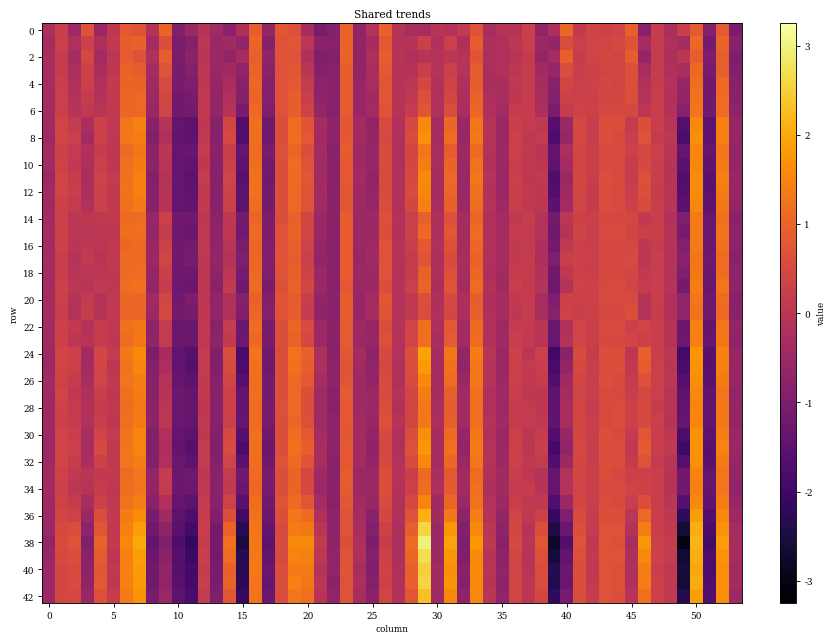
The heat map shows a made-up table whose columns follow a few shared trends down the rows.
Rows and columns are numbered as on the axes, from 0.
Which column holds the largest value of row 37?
29
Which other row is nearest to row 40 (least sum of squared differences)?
41
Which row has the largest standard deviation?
38
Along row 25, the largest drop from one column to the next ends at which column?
51
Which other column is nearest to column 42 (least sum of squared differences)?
47
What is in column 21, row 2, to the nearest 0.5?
-1
